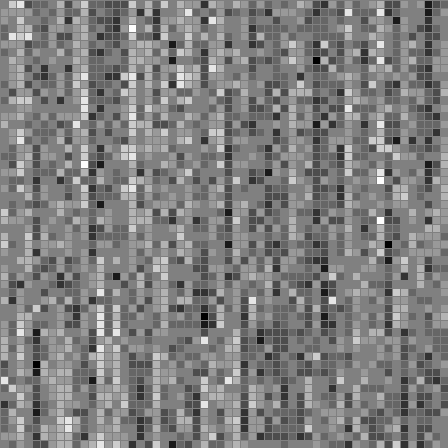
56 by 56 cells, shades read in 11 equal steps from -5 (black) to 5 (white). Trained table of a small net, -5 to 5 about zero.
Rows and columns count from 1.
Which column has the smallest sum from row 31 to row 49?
41
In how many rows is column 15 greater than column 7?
21
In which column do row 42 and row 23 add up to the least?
5
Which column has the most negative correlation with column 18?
8
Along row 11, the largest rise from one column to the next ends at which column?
23
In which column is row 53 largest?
9
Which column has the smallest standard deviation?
7
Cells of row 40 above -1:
36
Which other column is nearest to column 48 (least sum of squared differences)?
37
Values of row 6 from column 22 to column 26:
-4 -1 2 -1 -1
